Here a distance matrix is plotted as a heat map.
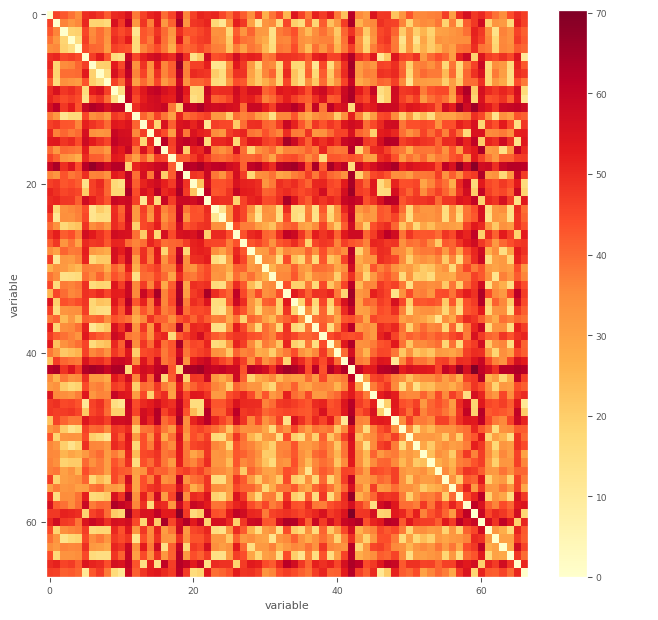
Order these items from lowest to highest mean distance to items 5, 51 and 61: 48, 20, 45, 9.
20, 9, 45, 48
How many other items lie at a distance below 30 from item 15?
5
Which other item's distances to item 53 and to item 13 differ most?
22
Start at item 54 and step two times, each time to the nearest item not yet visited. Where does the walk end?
27
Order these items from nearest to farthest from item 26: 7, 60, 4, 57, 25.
60, 4, 25, 7, 57
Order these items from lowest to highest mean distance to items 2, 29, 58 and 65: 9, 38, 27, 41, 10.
38, 27, 41, 10, 9
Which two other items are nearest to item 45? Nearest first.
58, 14
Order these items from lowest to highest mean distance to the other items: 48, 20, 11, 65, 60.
20, 48, 65, 60, 11
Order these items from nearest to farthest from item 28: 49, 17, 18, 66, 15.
49, 17, 66, 15, 18
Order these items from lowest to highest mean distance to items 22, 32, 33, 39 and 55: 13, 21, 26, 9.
13, 26, 21, 9
